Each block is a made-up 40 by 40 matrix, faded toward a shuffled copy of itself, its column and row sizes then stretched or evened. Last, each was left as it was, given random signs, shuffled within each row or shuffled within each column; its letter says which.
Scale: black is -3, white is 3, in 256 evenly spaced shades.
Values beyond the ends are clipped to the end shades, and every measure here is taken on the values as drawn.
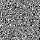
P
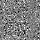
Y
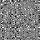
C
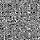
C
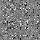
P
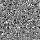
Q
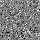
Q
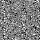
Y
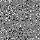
P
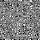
P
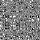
C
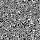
Q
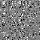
C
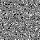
Q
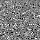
Q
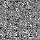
P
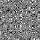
C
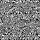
Q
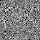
P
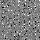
Y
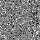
Y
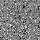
Y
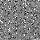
Y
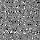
Q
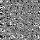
C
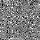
P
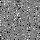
Y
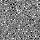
Q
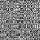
C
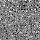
Q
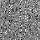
Y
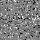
Q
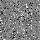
Y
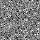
Y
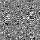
C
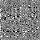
C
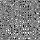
C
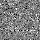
Q
